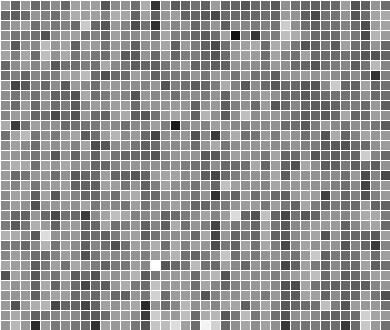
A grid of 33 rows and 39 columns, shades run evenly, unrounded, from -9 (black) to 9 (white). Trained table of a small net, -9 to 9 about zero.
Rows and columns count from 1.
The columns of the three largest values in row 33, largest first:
21, 18, 22
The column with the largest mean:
5
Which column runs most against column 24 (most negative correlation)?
8
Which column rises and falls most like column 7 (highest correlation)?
31
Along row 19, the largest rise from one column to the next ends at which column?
23
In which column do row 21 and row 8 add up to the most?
9
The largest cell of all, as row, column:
27, 16
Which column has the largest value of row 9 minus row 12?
34
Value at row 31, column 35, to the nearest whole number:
-3
